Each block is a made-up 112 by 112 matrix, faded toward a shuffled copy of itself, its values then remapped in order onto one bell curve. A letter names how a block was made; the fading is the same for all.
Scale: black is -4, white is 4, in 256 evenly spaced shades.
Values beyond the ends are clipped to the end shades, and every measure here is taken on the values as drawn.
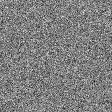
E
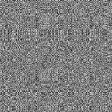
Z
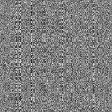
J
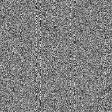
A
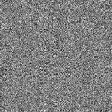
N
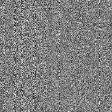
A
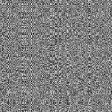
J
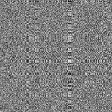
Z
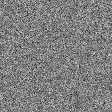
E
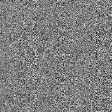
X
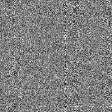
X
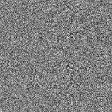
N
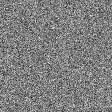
E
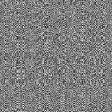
J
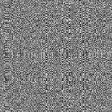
J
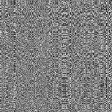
J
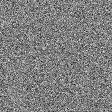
E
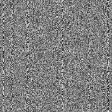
A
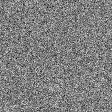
E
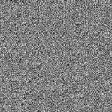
N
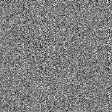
X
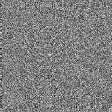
N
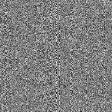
X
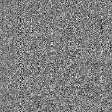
X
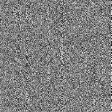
X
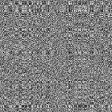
Z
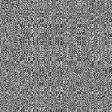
J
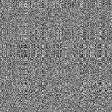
Z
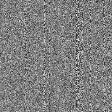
A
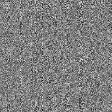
X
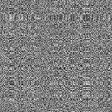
Z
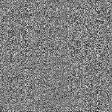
X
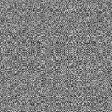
Z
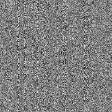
X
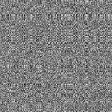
Z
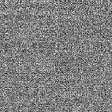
N
